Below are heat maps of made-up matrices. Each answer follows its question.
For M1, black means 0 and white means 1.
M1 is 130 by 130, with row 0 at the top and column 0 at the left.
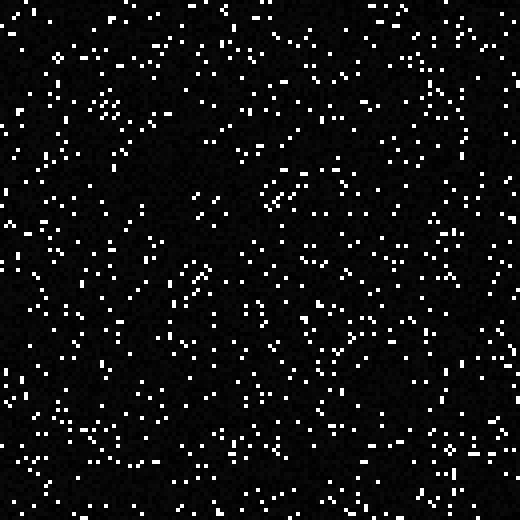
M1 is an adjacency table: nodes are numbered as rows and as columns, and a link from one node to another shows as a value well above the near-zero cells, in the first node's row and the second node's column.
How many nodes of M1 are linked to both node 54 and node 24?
0
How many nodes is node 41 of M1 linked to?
3
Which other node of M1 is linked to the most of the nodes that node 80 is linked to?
node 83
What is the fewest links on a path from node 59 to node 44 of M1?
6
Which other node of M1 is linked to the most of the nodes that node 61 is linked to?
node 11
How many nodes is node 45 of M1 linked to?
6
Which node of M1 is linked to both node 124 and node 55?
node 109
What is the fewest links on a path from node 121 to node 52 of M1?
6
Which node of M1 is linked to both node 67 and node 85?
node 98
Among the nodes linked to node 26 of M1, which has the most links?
node 53
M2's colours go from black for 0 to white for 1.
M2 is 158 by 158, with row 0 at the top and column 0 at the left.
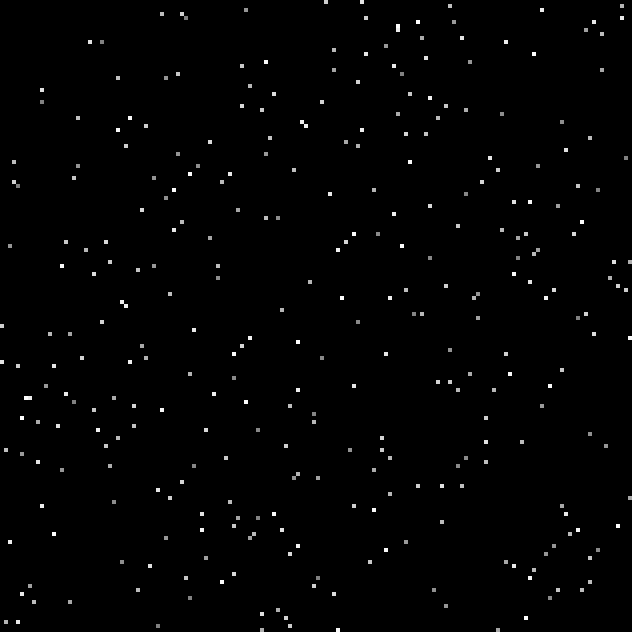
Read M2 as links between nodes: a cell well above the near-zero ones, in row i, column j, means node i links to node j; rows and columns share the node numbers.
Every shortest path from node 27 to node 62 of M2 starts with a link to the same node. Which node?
node 65
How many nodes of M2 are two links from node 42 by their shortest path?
2
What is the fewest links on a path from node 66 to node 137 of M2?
6
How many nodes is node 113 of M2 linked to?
1
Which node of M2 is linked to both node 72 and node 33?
node 101
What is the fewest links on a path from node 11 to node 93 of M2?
5
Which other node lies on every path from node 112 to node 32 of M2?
node 29
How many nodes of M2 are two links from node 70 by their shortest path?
2
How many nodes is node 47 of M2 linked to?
3
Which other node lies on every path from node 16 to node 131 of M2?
node 60
